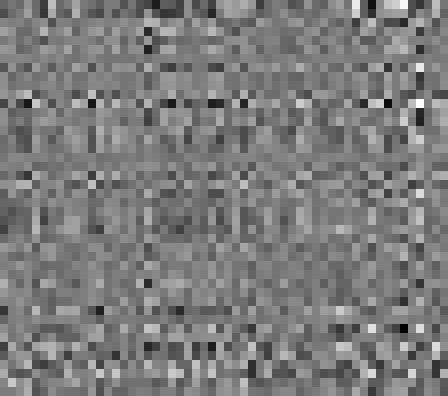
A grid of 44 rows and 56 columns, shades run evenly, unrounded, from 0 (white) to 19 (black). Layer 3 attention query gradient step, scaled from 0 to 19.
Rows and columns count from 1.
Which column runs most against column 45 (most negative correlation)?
47
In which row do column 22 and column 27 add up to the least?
42
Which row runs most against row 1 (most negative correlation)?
3
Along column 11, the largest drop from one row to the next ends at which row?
12
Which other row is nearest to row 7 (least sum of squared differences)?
18
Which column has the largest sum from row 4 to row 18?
4
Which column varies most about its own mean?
53
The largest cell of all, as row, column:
37, 51
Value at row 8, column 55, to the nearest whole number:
8
